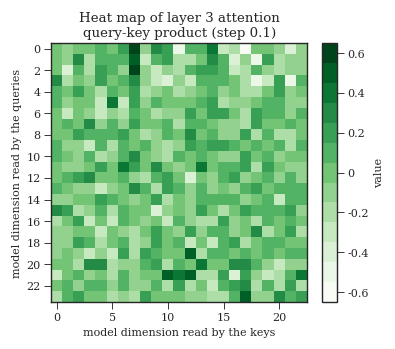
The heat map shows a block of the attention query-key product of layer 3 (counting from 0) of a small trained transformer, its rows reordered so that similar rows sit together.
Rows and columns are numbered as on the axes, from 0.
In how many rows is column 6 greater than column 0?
12
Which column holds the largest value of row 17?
18
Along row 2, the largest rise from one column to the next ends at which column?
7
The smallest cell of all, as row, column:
0, 17
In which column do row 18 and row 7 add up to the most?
3
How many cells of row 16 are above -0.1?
13
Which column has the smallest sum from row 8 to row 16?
5
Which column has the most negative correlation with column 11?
14
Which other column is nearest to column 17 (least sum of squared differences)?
11
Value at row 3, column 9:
-0.3
